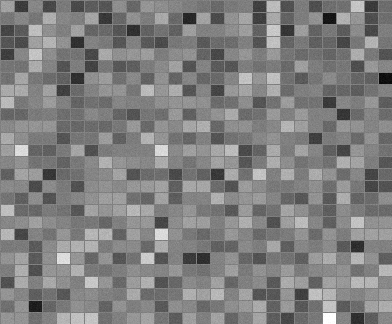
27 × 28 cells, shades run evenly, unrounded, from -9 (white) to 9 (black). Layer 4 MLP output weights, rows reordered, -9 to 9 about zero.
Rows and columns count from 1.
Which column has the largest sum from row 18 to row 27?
3
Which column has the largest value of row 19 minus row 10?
20
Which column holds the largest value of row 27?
26
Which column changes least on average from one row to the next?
13
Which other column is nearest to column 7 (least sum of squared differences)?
10
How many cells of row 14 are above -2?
22
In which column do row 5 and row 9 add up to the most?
24
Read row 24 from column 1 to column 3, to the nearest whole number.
3 -3 0
